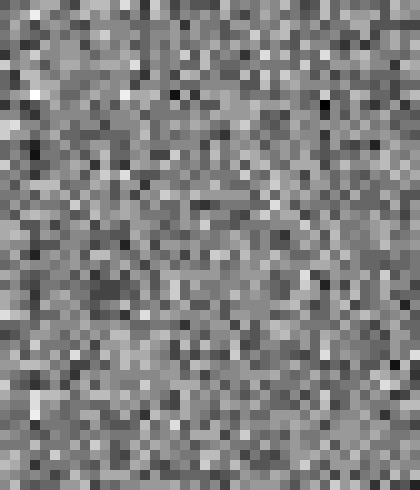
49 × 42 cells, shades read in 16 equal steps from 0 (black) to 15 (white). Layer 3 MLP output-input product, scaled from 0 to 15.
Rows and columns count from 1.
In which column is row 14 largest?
1
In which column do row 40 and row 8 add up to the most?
4
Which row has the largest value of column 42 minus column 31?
36
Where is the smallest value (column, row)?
33, 11
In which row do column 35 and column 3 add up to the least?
5
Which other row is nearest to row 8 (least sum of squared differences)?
27
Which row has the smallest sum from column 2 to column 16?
29
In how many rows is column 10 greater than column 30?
20
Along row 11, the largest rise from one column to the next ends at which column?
34
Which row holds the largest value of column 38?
38
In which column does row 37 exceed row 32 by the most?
13
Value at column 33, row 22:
10
